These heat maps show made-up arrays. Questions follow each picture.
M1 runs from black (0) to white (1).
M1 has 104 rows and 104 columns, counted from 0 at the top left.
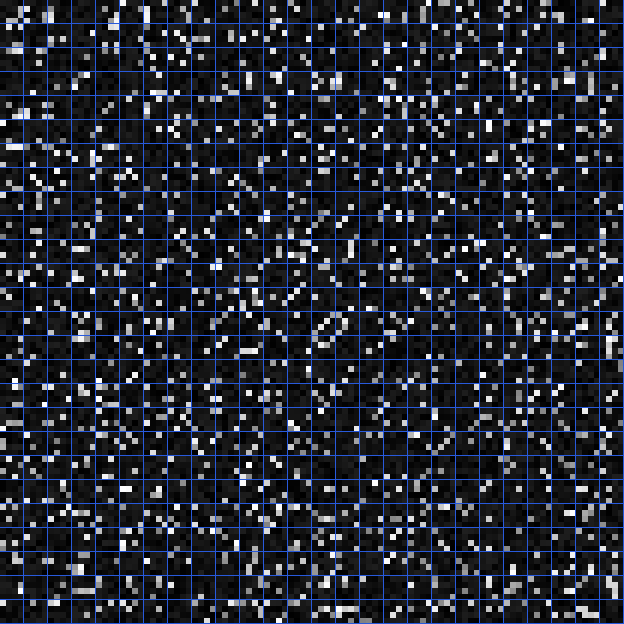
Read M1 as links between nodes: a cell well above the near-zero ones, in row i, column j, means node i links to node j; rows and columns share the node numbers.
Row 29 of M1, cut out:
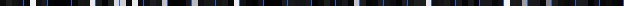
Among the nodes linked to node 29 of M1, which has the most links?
node 84
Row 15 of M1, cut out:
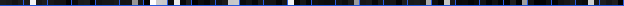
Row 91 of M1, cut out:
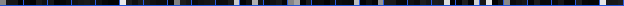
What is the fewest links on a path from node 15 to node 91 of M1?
2
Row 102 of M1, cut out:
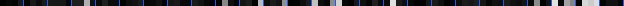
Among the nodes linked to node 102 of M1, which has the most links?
node 97
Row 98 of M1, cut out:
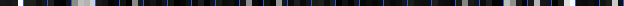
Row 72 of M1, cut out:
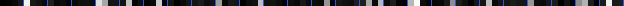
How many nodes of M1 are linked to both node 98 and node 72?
0
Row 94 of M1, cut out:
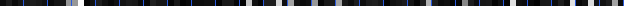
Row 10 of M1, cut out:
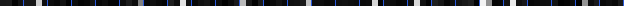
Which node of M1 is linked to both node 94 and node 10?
node 85
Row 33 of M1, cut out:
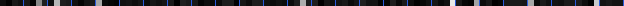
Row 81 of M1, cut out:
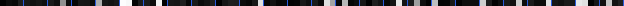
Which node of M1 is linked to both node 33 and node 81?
node 16
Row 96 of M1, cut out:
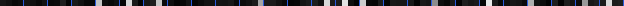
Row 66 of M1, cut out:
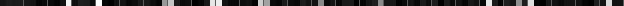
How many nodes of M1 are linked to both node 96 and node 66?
5
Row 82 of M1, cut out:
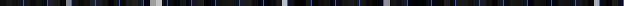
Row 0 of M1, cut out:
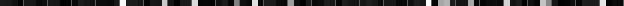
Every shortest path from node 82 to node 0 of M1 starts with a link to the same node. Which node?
node 11
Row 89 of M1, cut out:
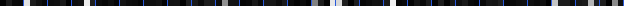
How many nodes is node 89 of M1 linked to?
10
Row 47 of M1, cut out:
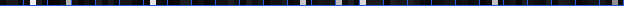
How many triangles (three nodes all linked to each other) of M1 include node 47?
4
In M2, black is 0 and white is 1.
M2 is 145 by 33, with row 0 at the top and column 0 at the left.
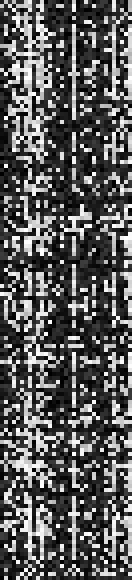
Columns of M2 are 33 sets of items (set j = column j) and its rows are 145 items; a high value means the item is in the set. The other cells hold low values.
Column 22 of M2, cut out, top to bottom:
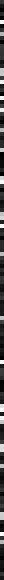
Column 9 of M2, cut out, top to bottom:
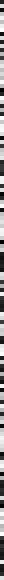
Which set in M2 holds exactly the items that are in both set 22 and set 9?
29
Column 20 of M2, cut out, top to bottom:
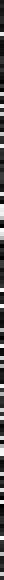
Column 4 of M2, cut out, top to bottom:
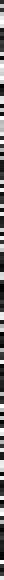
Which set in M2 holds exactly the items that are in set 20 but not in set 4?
13
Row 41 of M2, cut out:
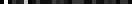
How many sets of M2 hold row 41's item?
2
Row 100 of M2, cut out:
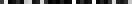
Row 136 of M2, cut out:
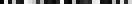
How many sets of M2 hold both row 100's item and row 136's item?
8
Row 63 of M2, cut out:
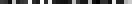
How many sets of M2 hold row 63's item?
9
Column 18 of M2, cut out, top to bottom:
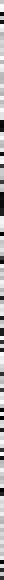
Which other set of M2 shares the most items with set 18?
7
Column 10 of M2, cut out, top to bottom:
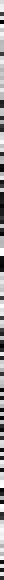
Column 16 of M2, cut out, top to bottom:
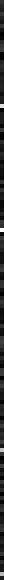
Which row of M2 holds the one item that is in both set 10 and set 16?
143
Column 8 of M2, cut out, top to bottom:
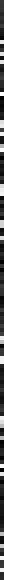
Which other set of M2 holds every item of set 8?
30
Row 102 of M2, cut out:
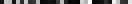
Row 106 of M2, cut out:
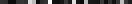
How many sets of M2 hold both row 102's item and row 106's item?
1
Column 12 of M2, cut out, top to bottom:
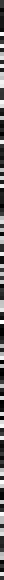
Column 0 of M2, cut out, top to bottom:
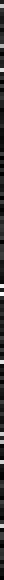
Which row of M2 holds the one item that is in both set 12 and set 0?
11
